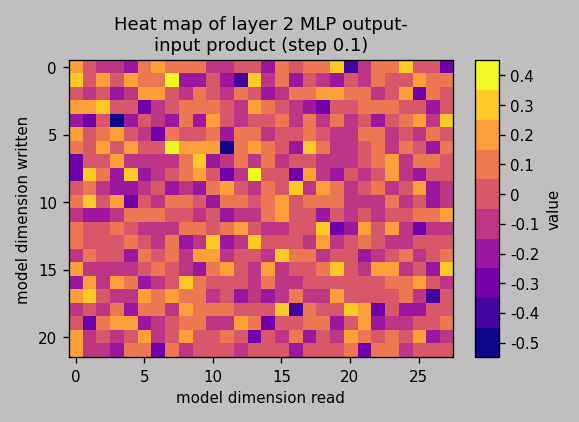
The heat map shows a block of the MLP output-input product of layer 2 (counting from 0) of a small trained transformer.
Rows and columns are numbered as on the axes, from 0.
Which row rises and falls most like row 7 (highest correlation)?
16
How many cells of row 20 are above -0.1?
19
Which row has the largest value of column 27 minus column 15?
15
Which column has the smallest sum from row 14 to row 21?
26
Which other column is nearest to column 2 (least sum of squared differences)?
13
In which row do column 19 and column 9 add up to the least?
1
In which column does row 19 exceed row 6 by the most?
11
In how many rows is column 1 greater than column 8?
8
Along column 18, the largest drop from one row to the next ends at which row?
3
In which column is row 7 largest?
9
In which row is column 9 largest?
7
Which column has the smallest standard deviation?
23
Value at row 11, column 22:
-0.1
